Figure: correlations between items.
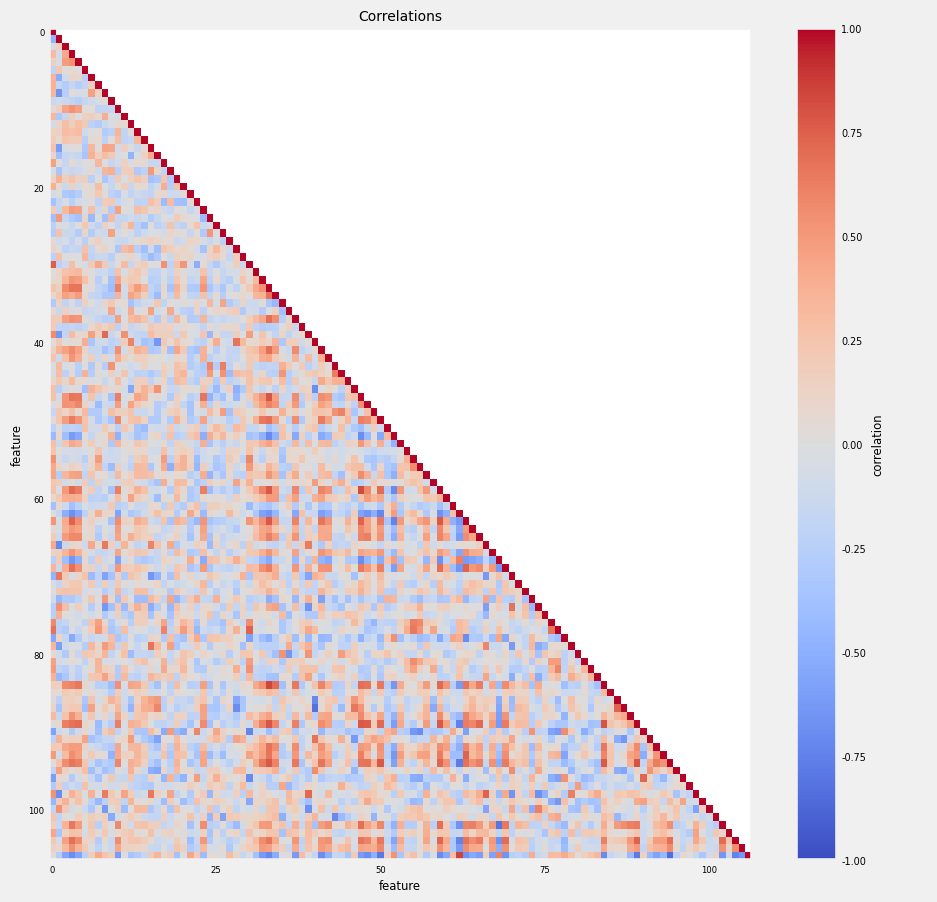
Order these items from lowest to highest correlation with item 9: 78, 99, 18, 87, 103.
103, 87, 99, 78, 18
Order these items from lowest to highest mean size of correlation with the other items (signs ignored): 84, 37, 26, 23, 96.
26, 96, 23, 37, 84
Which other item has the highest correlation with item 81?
55
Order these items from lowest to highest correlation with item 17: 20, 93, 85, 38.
85, 38, 93, 20
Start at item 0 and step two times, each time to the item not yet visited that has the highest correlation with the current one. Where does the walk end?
77
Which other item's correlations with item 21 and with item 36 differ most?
80
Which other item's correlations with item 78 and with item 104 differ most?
63
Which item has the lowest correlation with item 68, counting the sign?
102
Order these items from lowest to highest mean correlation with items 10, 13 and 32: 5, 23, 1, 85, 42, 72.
5, 1, 85, 72, 42, 23
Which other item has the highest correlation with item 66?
98
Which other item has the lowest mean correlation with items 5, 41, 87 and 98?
68
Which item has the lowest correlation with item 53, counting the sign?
52
